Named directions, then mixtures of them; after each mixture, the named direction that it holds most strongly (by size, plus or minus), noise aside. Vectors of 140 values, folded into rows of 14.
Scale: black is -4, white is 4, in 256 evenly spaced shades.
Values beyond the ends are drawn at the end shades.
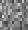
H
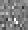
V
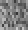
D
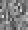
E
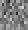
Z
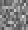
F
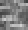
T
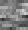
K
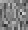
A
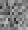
V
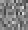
A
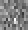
V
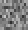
F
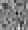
A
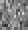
A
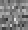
V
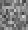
F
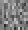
A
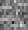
T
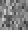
Z
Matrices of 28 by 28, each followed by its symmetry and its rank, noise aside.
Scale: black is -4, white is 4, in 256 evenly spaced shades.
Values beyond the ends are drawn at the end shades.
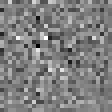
antisymmetric, rank eight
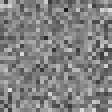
no symmetry, rank eight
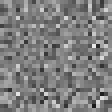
no symmetry, rank four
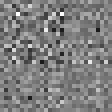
no symmetry, rank four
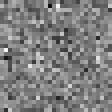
antisymmetric, rank eight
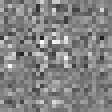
no symmetry, rank four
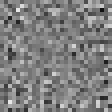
antisymmetric, rank eight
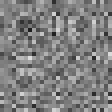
symmetric, rank four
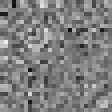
symmetric, rank eight
